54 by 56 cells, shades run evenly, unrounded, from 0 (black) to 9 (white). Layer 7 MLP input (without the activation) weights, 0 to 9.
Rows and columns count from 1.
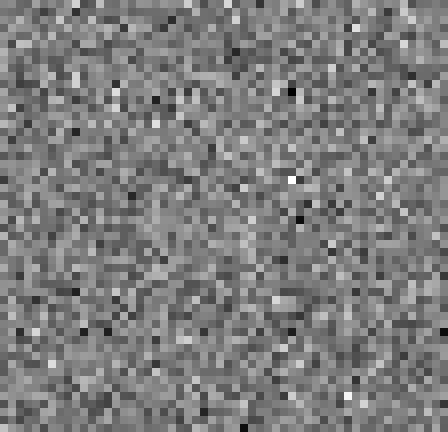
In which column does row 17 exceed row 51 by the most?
43
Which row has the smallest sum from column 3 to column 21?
2
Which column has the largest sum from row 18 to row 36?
32
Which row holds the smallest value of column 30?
7
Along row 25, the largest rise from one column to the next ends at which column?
48
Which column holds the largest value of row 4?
45
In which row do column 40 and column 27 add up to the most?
34
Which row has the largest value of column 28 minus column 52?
10
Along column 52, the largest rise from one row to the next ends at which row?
11
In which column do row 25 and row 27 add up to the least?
17
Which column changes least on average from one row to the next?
55
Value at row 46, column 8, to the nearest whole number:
5
